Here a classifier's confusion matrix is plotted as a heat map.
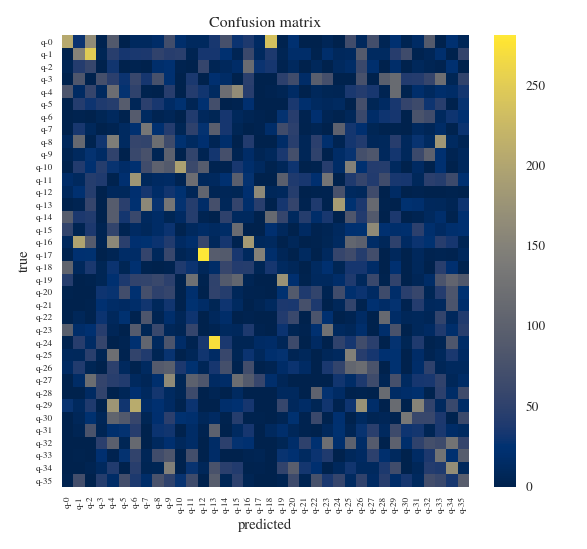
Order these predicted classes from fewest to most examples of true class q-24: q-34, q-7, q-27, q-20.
q-27, q-20, q-34, q-7
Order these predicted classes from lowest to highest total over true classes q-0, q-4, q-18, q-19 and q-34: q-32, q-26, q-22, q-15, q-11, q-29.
q-22, q-26, q-32, q-11, q-29, q-15
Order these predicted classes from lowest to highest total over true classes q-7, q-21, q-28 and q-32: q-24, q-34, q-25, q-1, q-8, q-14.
q-1, q-8, q-14, q-24, q-25, q-34
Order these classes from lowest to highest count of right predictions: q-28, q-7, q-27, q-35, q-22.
q-27, q-22, q-35, q-28, q-7
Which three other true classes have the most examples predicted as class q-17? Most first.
q-12, q-27, q-13
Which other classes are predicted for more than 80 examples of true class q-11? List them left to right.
q-6, q-15, q-19, q-23
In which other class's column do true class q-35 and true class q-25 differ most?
q-4
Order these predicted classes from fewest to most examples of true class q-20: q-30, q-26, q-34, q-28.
q-26, q-30, q-28, q-34
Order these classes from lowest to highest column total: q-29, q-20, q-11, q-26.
q-20, q-11, q-29, q-26
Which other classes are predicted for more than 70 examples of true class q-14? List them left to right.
q-0, q-4, q-18, q-25, q-27
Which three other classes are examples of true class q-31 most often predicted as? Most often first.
q-13, q-2, q-29
